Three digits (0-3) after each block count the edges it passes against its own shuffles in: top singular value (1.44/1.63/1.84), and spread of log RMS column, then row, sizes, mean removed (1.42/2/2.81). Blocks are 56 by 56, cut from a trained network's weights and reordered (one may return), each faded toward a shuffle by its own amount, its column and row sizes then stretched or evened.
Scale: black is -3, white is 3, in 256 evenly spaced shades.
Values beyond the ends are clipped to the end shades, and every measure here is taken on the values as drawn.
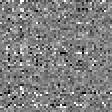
1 1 2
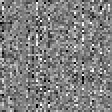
0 3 0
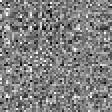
3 2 1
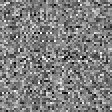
1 0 2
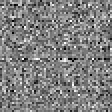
1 0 2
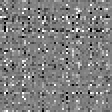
1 3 2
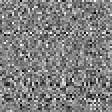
3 0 2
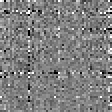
1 2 2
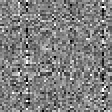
3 2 0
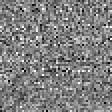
0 1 2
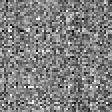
2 0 1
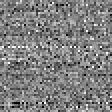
2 0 2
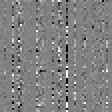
3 3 0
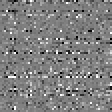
2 2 3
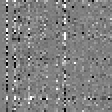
2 3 1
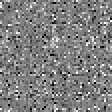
1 2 1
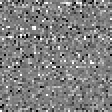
0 0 2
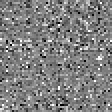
1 1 1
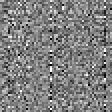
3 2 0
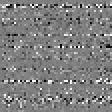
1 1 3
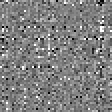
0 2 2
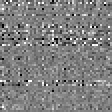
2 1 3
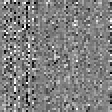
0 3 0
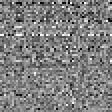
3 0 2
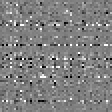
1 2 3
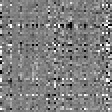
3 3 2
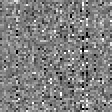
0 2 0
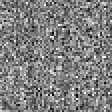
1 0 0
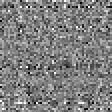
1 1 2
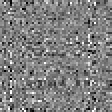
2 2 2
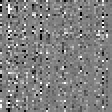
1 3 1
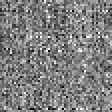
2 0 1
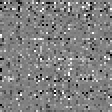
1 2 2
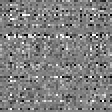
0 2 3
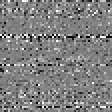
3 0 3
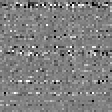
1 0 3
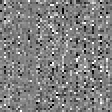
2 3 0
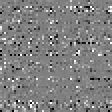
0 2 3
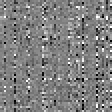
1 3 1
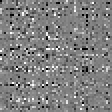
2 3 2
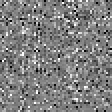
2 2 1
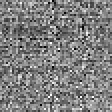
2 1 0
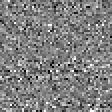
0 0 2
